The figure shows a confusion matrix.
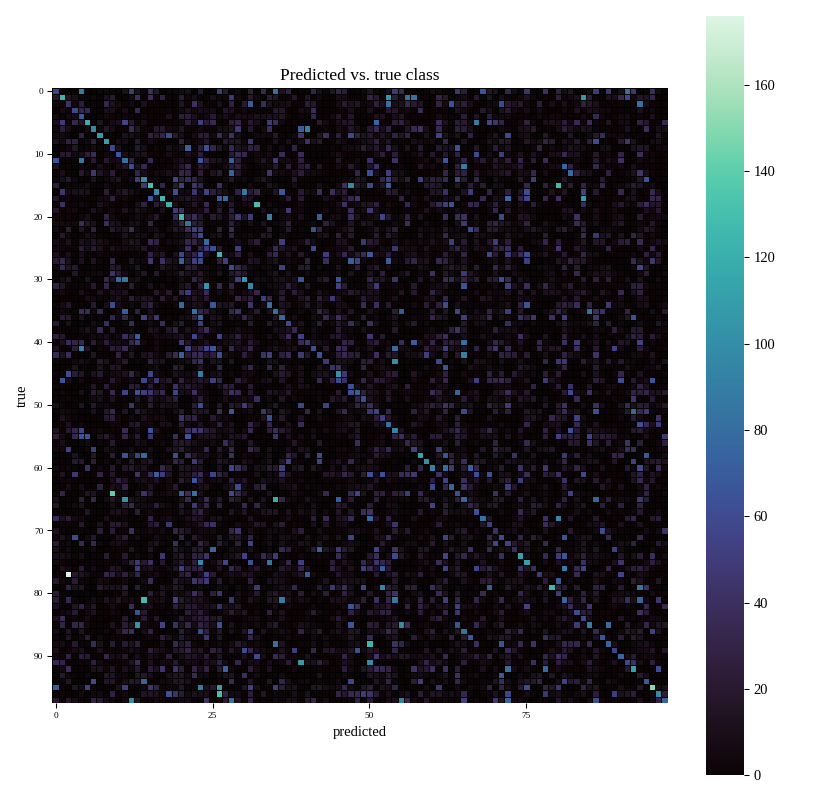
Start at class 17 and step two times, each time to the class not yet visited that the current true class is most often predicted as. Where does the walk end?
1
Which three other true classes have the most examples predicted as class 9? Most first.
64, 34, 29
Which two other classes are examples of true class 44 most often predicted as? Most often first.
62, 45
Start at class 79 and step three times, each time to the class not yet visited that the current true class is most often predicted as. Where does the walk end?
20
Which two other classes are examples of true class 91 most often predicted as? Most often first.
39, 50
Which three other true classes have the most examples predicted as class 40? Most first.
6, 77, 8
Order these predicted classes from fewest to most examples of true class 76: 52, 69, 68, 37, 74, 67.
37, 68, 69, 74, 67, 52
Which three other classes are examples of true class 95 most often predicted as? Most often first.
26, 23, 0
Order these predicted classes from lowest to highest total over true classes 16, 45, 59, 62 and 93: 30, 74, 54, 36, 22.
54, 74, 36, 30, 22
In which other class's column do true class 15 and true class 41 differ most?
80
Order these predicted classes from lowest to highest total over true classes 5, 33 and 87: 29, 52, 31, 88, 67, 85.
52, 88, 85, 29, 31, 67
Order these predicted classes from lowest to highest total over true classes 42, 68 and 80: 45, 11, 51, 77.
77, 11, 45, 51
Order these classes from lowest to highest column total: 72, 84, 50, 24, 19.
84, 19, 24, 72, 50
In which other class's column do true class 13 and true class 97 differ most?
12
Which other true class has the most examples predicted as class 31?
2
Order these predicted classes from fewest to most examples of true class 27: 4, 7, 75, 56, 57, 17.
7, 4, 56, 57, 17, 75
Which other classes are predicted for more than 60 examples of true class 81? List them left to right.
14, 36, 54, 93
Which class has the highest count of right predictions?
95
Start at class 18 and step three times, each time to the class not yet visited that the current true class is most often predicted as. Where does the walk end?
65
